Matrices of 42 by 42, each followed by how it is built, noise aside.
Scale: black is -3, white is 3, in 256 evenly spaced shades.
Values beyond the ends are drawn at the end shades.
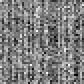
blocks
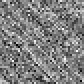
Toeplitz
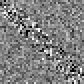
banded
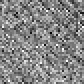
Toeplitz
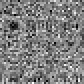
blocks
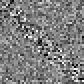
banded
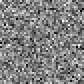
noise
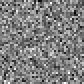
noise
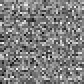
blocks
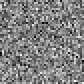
noise
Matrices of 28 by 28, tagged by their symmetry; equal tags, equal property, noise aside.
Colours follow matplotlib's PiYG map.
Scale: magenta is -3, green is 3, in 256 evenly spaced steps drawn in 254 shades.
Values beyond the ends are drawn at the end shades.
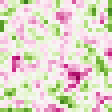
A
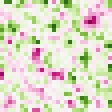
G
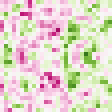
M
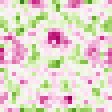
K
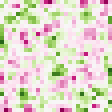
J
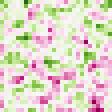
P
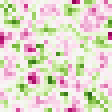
G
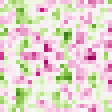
M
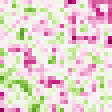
G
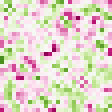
A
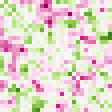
A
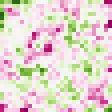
A
